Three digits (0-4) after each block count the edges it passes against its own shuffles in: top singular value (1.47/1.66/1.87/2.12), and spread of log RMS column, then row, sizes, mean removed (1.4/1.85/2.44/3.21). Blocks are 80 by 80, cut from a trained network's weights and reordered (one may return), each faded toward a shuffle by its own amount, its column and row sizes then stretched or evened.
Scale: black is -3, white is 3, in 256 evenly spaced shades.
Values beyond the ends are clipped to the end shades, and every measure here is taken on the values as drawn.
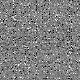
0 2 1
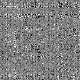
2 2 3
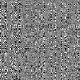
3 4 2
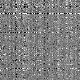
3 2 3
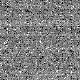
1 2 0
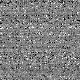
0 0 3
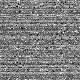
4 0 1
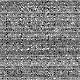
4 2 0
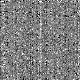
1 2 1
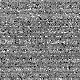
2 0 2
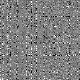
1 4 3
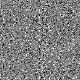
1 2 0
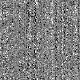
1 3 0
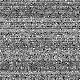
4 0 0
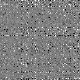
0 2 3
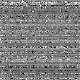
4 2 4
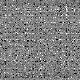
1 2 3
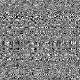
3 1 4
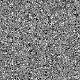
0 2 0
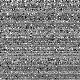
3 0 2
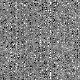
0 3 1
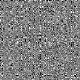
2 3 2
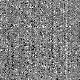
1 1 1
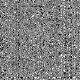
0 2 2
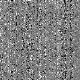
0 4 0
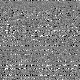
0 0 4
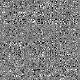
0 3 4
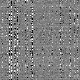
2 4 1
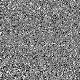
0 0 2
